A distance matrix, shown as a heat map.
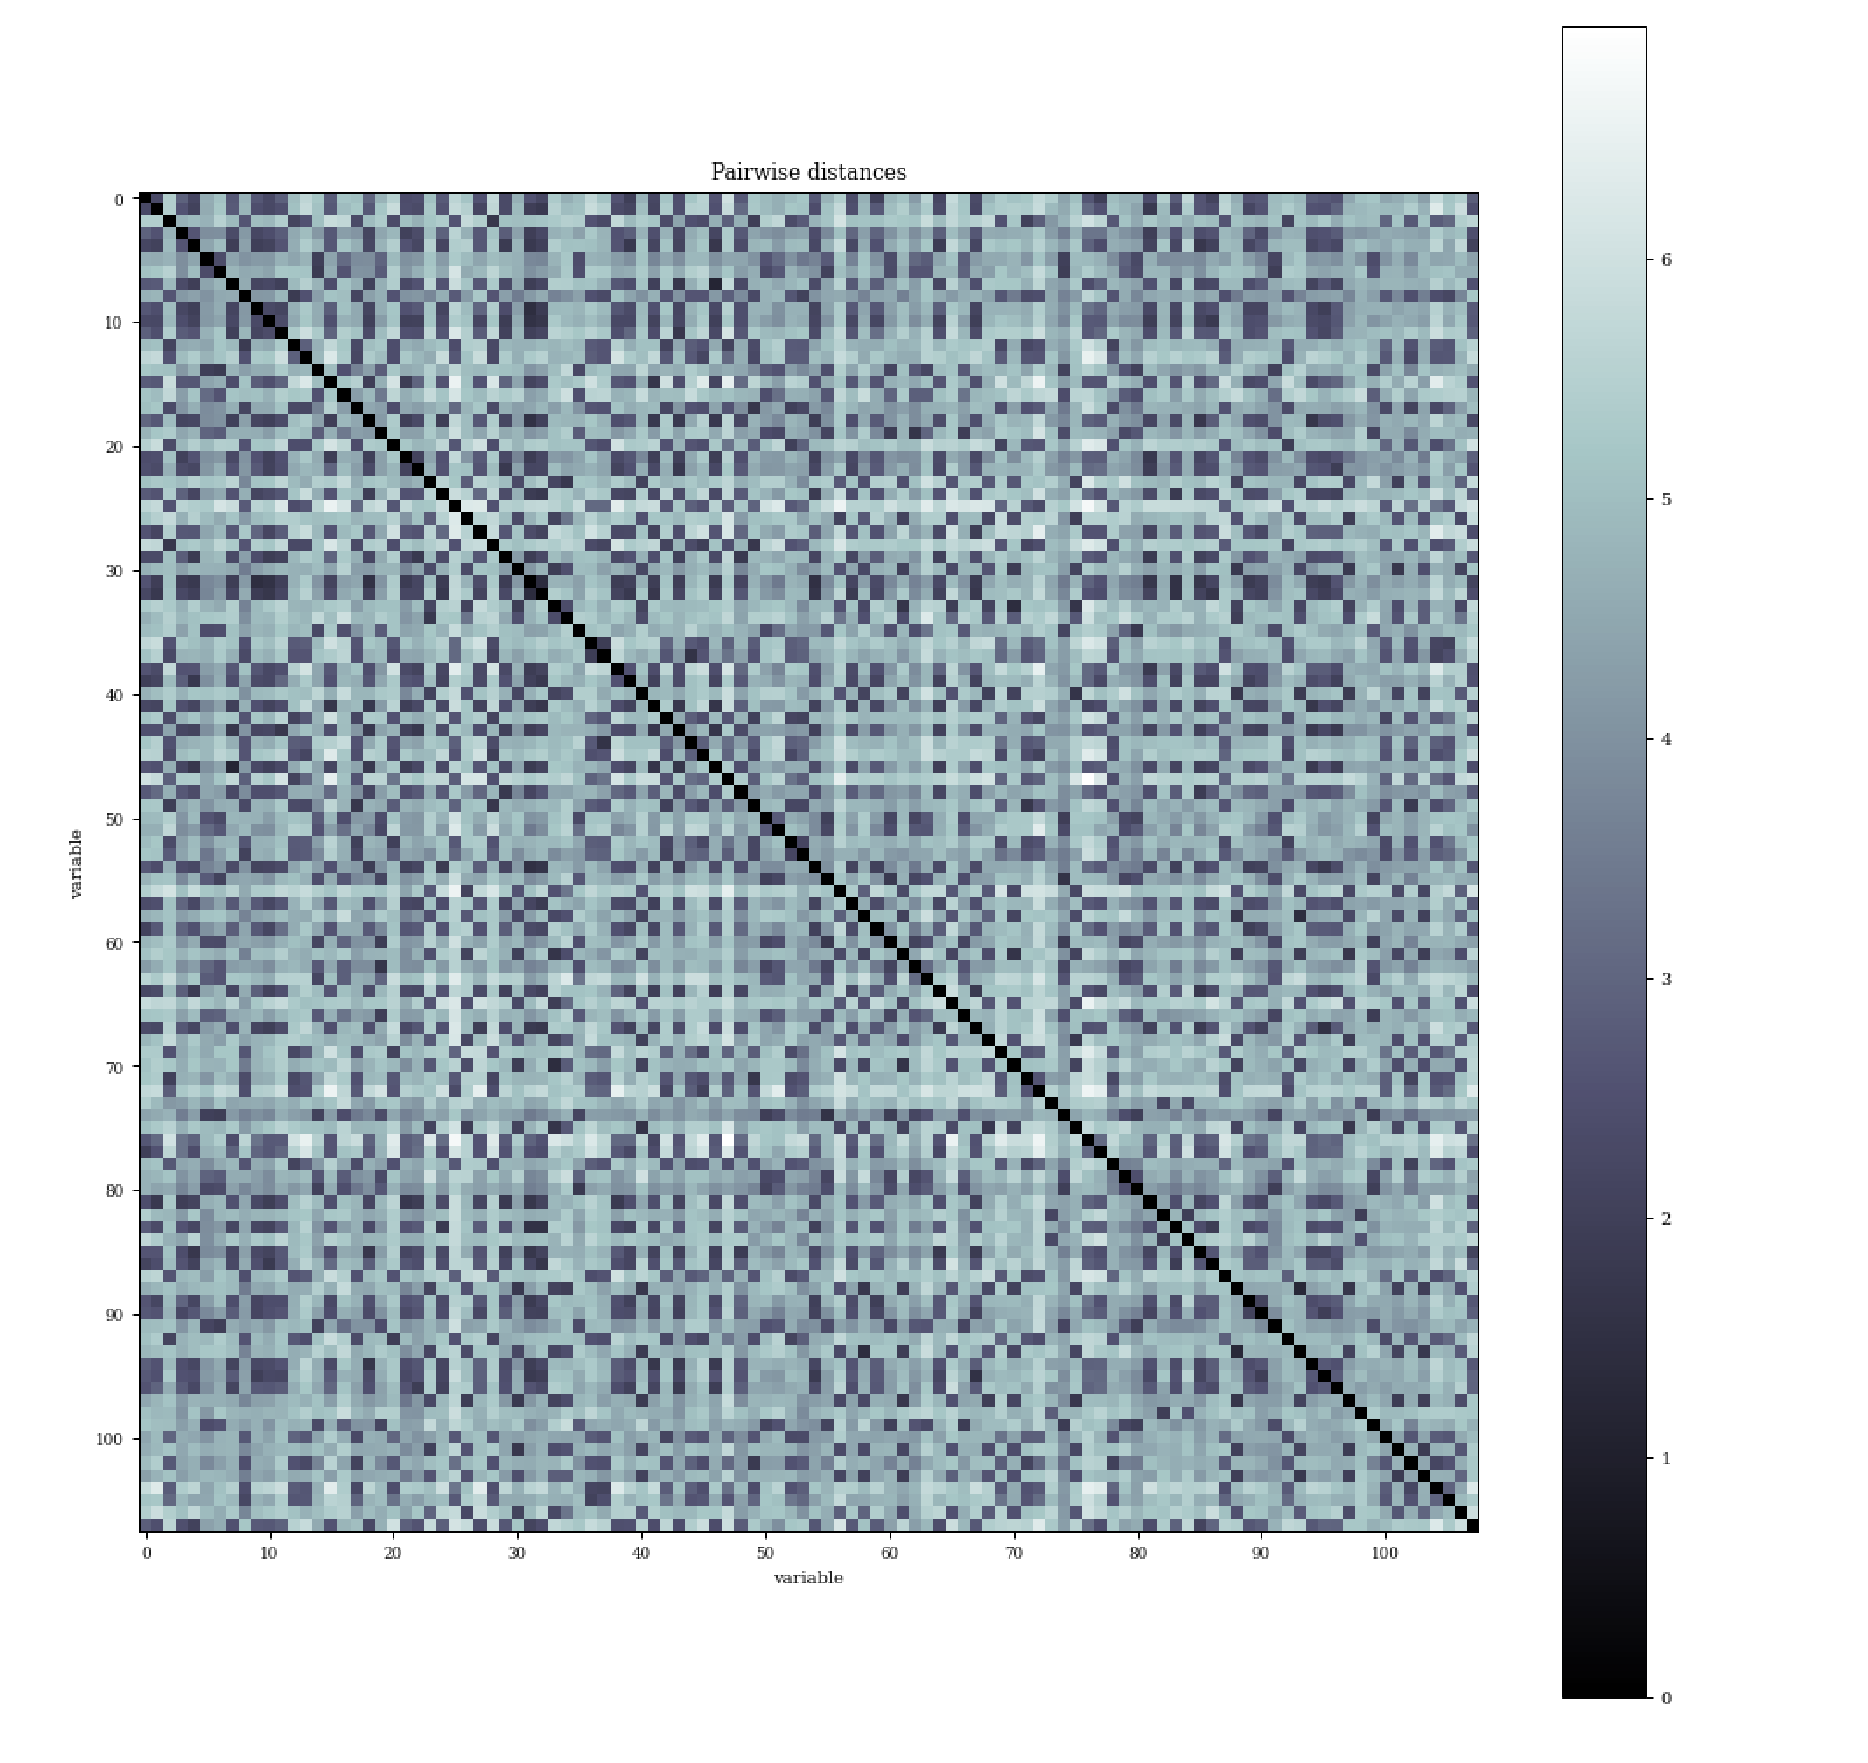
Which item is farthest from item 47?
76
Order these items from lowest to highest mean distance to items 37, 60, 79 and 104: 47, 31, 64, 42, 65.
42, 47, 31, 64, 65
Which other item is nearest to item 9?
31
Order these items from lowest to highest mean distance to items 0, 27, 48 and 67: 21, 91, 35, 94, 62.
21, 94, 62, 91, 35
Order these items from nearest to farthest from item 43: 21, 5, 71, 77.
21, 77, 5, 71
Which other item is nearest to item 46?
7
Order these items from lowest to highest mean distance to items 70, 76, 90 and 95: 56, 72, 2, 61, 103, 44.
103, 61, 56, 44, 2, 72
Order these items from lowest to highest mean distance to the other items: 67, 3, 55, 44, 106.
3, 67, 55, 44, 106
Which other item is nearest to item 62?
19
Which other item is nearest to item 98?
82
